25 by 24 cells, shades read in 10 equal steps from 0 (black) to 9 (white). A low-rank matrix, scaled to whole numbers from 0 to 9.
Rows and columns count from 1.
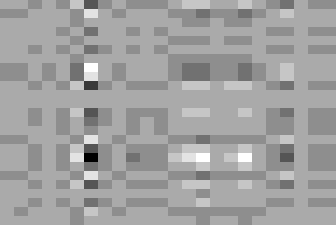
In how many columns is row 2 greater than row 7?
2
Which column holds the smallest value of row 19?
7
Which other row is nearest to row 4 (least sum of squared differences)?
15
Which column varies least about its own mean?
22
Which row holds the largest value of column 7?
8
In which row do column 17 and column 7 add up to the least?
18
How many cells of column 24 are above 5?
13
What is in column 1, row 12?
6
